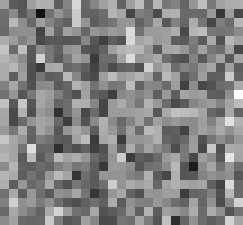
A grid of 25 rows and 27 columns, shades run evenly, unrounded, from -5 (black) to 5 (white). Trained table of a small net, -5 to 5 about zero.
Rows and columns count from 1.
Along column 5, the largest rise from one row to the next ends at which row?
3
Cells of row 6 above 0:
15
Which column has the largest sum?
26
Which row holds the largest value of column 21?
13
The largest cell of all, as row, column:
11, 27
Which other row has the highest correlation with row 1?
14
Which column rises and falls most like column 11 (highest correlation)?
6
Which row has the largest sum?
1
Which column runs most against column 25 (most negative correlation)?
19
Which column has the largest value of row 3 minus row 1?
2
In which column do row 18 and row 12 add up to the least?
12
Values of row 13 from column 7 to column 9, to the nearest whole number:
-3 -1 1
